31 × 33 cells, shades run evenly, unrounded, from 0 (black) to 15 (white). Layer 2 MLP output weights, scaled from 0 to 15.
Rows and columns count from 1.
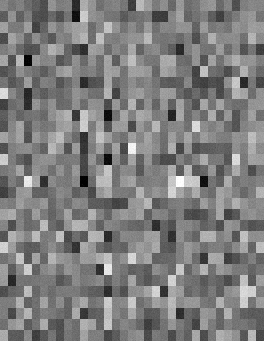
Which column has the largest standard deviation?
14
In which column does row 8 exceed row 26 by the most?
30
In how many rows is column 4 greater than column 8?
13
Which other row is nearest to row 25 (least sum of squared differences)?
3
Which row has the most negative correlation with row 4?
25
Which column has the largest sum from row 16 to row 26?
23
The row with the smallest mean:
8
